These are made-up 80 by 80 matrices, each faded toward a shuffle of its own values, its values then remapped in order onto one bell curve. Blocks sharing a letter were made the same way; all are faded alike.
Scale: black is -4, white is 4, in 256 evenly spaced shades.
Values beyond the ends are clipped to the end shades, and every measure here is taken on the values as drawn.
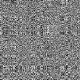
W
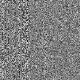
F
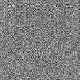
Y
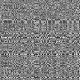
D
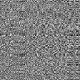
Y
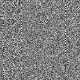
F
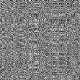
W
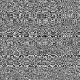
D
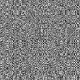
W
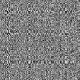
W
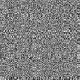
Y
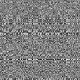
D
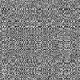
D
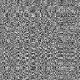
W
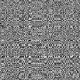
D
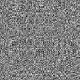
Y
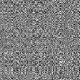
W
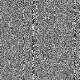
F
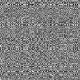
D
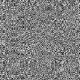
Y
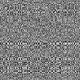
D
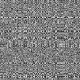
D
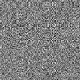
Y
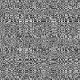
D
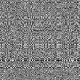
D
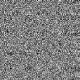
Y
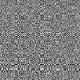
D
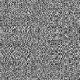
Y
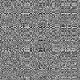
D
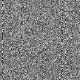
F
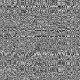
D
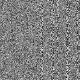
F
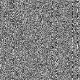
F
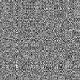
Y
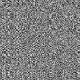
Y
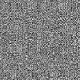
Y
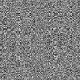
Y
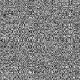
Y
